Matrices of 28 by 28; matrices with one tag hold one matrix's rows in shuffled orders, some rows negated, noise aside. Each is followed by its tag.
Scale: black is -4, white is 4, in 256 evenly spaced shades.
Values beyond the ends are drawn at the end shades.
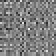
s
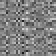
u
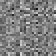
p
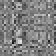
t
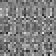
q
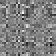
u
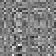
t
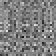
q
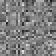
u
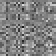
u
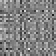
s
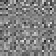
q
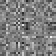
u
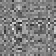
t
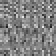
q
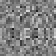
p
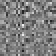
u
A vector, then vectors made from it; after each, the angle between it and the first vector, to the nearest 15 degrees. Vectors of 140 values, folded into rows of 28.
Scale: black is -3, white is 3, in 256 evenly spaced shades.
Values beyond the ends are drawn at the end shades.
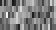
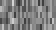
90 degrees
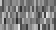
120 degrees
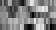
60 degrees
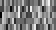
105 degrees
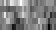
105 degrees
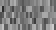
105 degrees
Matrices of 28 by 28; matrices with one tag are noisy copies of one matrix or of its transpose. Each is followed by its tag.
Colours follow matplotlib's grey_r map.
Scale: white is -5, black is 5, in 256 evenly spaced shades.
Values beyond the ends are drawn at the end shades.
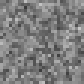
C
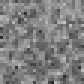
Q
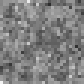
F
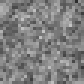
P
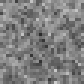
Q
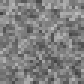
Q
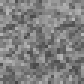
Q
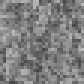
F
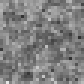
F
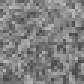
Q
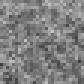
Q
